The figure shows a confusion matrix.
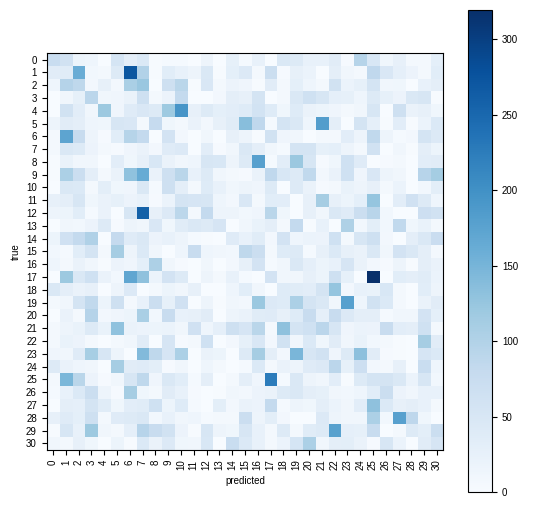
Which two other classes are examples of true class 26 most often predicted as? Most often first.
6, 3
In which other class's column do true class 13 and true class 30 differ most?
20
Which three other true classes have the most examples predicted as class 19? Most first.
23, 8, 13
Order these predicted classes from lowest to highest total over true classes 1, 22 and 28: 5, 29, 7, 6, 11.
11, 5, 29, 7, 6
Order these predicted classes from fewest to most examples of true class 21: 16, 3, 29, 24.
24, 3, 29, 16
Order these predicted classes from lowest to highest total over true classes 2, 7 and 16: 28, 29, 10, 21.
28, 21, 29, 10
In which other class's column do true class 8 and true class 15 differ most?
16
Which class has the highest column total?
7
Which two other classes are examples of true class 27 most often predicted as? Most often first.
25, 17
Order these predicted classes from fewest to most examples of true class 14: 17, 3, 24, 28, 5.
17, 28, 24, 5, 3
